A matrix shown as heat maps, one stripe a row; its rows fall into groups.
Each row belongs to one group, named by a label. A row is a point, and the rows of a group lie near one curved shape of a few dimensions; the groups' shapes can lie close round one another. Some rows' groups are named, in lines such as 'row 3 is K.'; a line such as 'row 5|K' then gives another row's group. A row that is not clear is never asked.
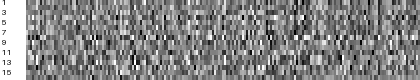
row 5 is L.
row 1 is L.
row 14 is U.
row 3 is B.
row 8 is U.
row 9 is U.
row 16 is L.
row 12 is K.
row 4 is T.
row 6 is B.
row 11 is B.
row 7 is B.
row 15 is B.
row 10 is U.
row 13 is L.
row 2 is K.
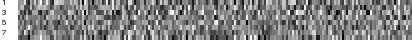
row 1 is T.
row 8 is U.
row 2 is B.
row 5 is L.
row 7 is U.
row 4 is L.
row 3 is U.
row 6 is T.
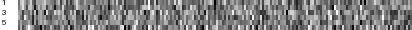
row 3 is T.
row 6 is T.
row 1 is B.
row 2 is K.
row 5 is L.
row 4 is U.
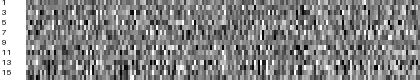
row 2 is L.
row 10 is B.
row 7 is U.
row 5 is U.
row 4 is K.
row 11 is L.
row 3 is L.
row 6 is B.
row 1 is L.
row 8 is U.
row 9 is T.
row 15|L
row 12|L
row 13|T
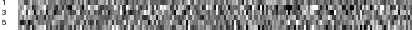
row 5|U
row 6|B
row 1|B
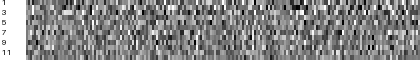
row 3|T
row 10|B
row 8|B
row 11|T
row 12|U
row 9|U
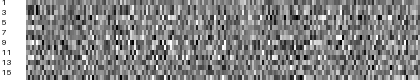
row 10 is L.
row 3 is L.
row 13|U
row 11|U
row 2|L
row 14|B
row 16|L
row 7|L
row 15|T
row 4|B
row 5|T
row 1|B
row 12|B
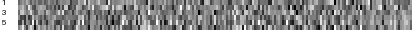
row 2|L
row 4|L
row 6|K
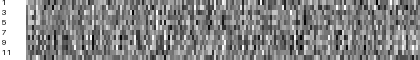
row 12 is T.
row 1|U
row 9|L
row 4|K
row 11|U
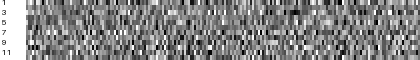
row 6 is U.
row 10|U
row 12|K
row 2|B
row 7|T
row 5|U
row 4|L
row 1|K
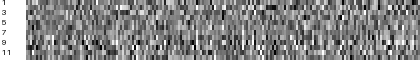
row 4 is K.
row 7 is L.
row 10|U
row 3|L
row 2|B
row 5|U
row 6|U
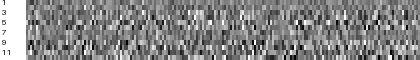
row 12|B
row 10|L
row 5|U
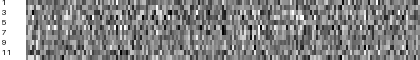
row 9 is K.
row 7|K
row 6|T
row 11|L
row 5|U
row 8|B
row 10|L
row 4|T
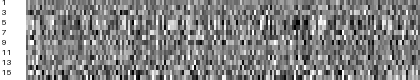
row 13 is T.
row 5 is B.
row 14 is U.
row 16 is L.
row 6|B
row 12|L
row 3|L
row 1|T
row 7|K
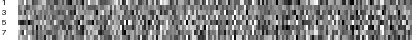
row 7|U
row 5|U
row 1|B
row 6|B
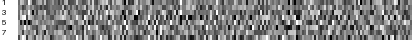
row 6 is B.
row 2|T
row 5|U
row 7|T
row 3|L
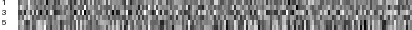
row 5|B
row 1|K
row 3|L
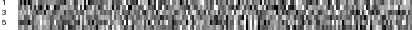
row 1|U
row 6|L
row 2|L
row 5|U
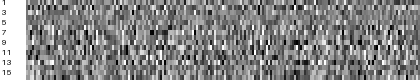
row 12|U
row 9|B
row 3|T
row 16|K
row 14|T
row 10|U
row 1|T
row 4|L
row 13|B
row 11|L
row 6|B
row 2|L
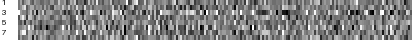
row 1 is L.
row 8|L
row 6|T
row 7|T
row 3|B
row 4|T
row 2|T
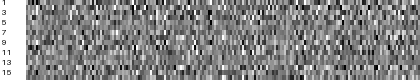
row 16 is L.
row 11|B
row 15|U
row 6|T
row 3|T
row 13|T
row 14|U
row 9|T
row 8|U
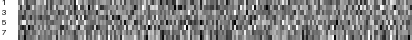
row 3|L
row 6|U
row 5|T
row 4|L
